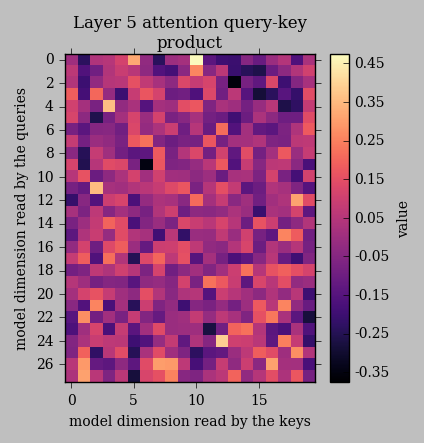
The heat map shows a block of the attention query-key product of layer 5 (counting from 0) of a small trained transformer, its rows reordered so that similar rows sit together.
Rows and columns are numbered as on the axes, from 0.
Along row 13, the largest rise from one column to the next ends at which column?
16
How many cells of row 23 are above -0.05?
12
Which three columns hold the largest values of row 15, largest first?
17, 18, 4
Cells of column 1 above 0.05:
8
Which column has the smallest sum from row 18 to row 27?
5
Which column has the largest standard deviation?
1
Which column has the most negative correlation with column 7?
10
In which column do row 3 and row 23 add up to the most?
2
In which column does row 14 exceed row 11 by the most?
15
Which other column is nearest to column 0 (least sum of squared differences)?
11
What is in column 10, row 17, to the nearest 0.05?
-0.15
